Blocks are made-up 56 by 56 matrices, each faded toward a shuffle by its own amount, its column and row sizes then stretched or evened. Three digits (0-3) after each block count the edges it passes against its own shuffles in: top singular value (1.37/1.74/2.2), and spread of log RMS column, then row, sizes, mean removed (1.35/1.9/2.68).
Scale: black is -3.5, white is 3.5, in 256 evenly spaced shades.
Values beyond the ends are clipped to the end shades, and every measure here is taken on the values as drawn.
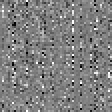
0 3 0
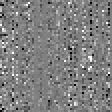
1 3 0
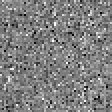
1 1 0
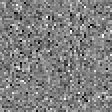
1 1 1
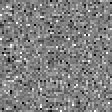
1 0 0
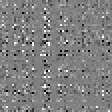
1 3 3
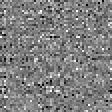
2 1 1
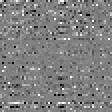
2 1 3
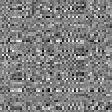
3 1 3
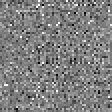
2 1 1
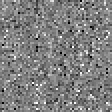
1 1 1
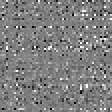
1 2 3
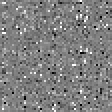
0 2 1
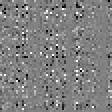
0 3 2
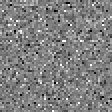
0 0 1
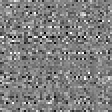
2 1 3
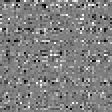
2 1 3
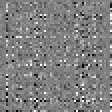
2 3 3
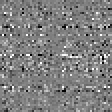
0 2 3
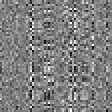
3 3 0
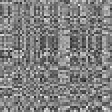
3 1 2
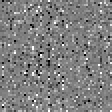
0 2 0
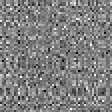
3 1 1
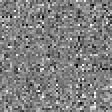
0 2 2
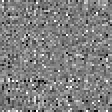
2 1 2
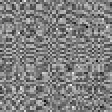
3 1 0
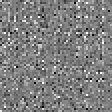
2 2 1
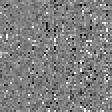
0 2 1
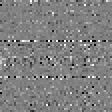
2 1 3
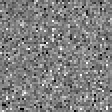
0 1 0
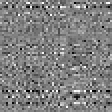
3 1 3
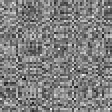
3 1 1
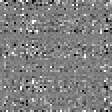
0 2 3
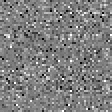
2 0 1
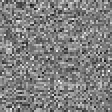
2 0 0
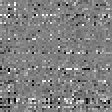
2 2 3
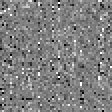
1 2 0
